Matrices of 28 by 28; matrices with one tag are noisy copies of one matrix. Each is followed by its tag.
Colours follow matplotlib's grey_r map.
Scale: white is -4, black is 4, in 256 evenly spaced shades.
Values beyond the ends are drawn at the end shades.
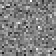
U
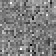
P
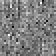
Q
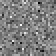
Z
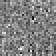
P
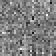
P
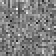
Q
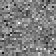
U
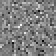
Z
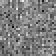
Q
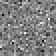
Z
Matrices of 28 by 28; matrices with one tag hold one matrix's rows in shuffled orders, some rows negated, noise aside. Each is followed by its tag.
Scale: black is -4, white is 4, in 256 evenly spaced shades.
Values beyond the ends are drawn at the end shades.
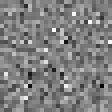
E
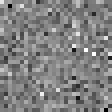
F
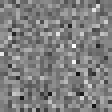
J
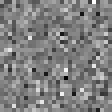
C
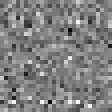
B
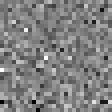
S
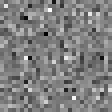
E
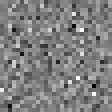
J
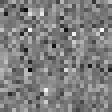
E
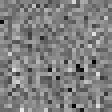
J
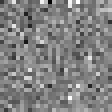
B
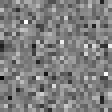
S
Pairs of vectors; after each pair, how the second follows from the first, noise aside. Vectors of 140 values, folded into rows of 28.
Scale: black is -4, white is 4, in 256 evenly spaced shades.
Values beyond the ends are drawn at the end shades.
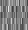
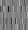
negated, partly zeroed.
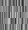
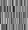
wrapped around.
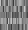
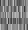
negated.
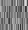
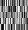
reversed, negated, scaled up.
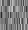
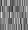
negated.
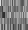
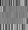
negated, partly zeroed.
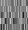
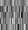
shuffled.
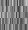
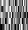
reversed, negated, scaled up.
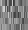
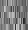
reversed, negated.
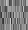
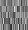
wrapped around.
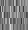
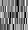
reversed, negated, scaled up.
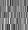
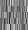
negated.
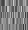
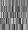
reversed, negated.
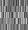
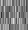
wrapped around.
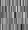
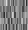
reversed, negated.
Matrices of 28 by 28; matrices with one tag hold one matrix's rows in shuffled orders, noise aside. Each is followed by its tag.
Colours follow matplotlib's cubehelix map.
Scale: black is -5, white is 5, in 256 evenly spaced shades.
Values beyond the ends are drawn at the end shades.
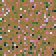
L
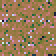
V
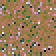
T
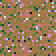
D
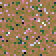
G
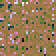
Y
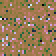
V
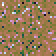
T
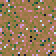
D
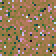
D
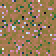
T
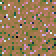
L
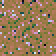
T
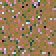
T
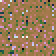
Y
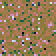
T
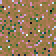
D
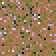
T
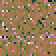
V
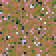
G
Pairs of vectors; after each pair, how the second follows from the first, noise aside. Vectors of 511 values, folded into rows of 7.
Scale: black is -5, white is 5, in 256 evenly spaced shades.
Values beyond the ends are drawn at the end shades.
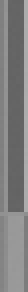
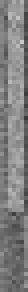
negated.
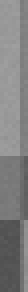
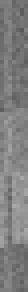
wrapped around, negated, shrunk.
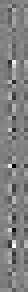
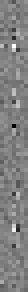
reversed, partly zeroed.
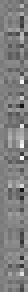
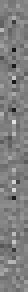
wrapped around, negated, partly zeroed.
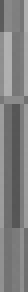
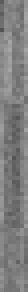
shrunk.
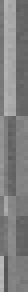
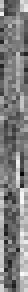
wrapped around, scaled up.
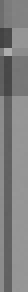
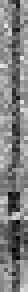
wrapped around, scaled up.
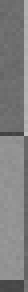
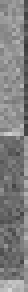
negated.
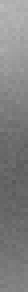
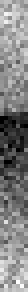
wrapped around, negated, scaled up.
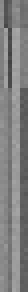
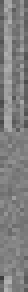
wrapped around, negated, partly zeroed.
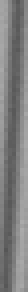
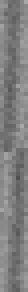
wrapped around, negated, shrunk.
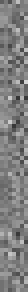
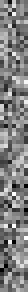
wrapped around, scaled up.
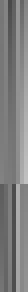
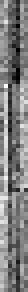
wrapped around, negated, scaled up.
